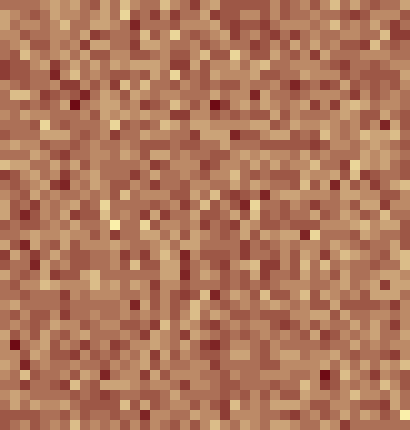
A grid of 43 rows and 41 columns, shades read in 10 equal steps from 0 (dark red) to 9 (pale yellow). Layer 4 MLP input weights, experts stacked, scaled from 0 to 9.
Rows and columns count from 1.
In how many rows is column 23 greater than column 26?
9
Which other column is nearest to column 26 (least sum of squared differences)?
5
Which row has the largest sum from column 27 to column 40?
14
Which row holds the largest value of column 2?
10
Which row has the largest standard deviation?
11
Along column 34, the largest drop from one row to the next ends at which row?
19
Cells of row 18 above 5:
7
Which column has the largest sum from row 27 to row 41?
31
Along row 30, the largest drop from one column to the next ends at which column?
22
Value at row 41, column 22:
3
